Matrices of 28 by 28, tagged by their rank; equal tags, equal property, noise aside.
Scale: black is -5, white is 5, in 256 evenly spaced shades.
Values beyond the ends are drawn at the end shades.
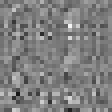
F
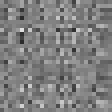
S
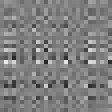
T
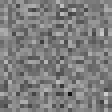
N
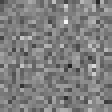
N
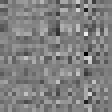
S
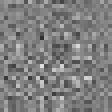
S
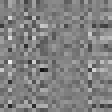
S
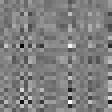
T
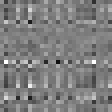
T
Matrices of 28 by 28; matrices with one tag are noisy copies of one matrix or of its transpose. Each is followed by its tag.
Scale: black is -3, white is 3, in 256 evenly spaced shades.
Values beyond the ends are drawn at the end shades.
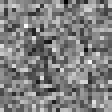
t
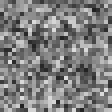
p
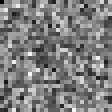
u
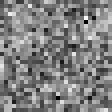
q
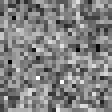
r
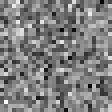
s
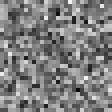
u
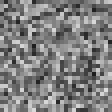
p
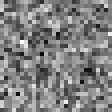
p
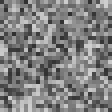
q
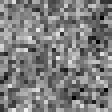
r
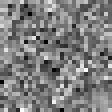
t
